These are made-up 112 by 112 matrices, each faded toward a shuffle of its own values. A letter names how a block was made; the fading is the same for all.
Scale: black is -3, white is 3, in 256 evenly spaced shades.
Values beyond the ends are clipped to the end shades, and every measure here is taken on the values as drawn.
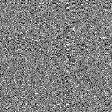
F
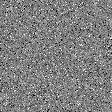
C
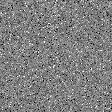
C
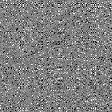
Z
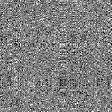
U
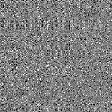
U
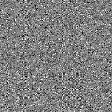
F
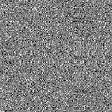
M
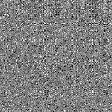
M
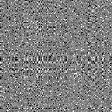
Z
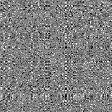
Z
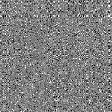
U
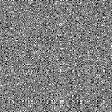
F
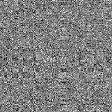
M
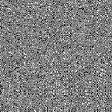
U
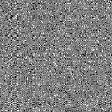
Z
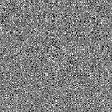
M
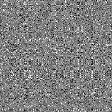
U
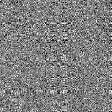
F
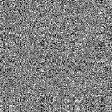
M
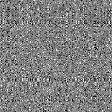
M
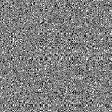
M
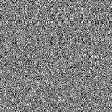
F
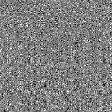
M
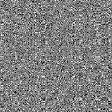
U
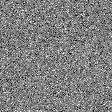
C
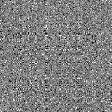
F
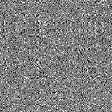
U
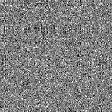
F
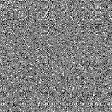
U
